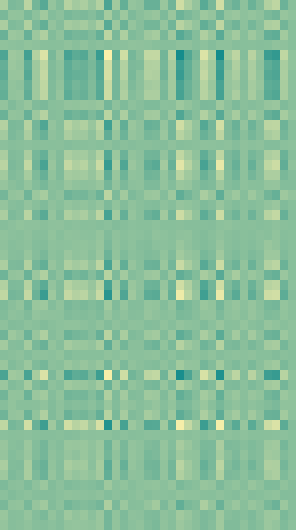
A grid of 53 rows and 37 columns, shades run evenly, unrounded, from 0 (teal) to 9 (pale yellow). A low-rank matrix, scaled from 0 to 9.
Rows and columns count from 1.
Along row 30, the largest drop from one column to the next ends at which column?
14
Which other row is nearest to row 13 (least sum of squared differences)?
29
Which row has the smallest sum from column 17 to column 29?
38
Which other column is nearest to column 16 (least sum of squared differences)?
20
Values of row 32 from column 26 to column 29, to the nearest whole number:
5 5 4 5
